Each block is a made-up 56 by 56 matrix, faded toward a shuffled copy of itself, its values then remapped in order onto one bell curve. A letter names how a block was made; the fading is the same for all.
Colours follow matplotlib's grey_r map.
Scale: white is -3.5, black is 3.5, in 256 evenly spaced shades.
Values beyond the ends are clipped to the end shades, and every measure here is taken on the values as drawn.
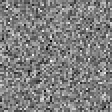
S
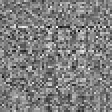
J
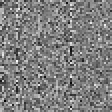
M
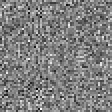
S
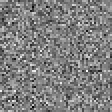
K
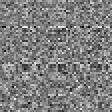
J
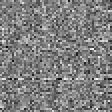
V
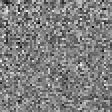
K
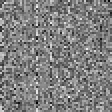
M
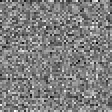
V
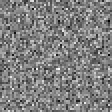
S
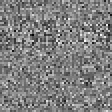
V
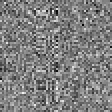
J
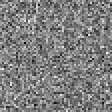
S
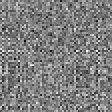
J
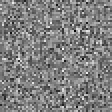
K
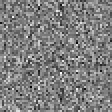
K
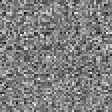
J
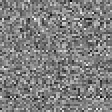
V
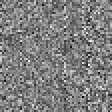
M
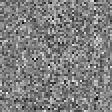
K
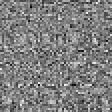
V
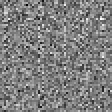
K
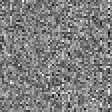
M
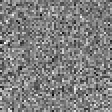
K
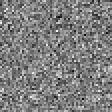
S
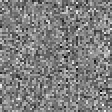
M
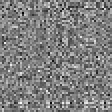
J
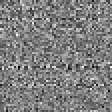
V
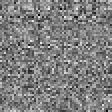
J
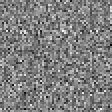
S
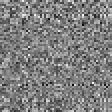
J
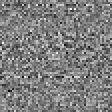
V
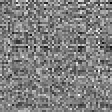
J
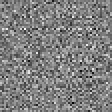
J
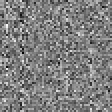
M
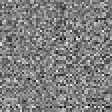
J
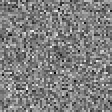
S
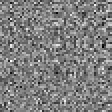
J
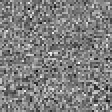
S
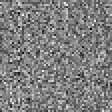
K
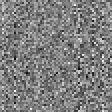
M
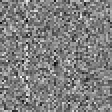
M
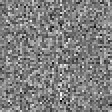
M
